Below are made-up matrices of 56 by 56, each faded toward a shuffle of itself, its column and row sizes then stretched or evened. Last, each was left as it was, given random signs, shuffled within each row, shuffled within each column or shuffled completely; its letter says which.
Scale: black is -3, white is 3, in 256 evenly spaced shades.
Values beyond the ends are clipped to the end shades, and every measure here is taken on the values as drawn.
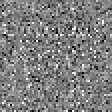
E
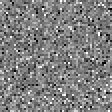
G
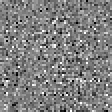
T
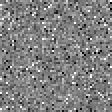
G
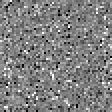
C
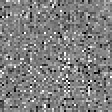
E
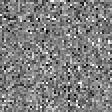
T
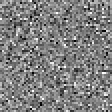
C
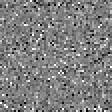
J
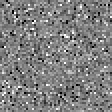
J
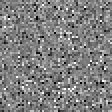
T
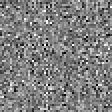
E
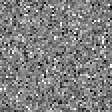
G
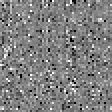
E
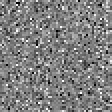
C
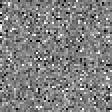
T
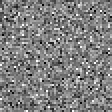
G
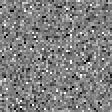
G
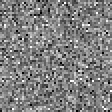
G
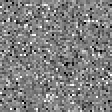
J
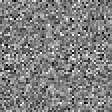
E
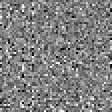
T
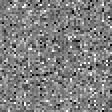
C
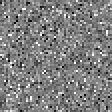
G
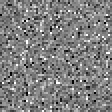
C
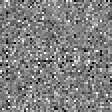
T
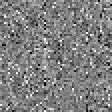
C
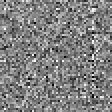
T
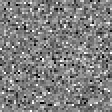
J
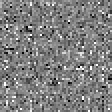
E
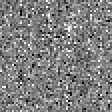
C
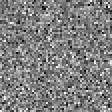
G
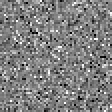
G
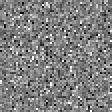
C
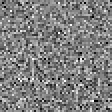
J
